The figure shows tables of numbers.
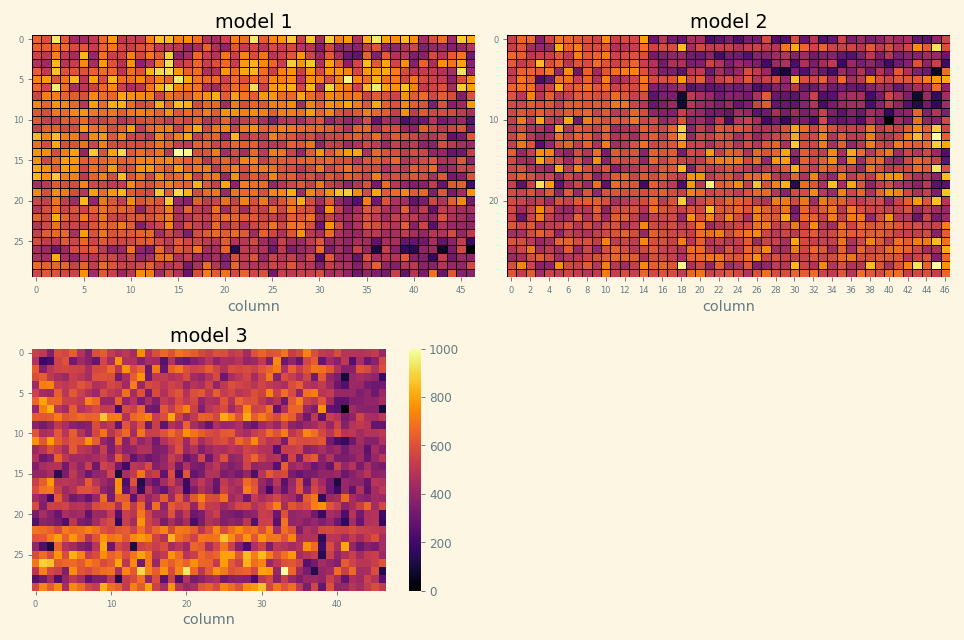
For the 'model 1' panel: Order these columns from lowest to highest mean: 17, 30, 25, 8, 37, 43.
43, 30, 37, 25, 17, 8
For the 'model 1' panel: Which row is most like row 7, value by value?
9
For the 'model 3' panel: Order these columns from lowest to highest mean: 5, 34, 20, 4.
4, 20, 34, 5
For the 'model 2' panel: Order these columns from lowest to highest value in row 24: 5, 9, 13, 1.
5, 1, 9, 13
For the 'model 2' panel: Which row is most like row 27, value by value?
24
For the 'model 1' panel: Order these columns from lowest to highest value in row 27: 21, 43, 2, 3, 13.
3, 43, 21, 13, 2
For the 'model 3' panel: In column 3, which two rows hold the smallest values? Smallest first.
15, 28
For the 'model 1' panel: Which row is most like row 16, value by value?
15
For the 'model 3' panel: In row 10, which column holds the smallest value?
7
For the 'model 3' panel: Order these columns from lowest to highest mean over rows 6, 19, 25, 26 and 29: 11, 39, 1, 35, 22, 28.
39, 35, 22, 11, 1, 28
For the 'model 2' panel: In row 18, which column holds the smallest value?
30
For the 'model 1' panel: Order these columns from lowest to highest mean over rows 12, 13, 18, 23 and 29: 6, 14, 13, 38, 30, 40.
40, 30, 38, 6, 13, 14
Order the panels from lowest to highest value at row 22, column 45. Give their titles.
model 2, model 1, model 3
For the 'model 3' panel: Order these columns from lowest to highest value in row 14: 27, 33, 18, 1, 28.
27, 1, 18, 28, 33
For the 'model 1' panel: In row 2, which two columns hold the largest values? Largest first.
14, 5
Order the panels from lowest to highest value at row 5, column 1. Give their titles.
model 3, model 2, model 1
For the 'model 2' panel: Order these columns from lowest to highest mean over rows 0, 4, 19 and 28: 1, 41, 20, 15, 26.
26, 15, 20, 41, 1
